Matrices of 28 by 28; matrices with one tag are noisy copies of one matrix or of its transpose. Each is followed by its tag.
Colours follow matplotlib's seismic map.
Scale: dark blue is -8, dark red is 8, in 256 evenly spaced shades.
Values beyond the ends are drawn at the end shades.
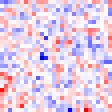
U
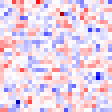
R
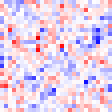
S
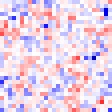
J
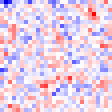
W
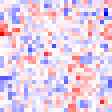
J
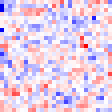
W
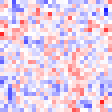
J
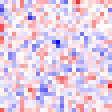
U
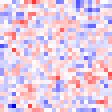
J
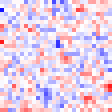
U
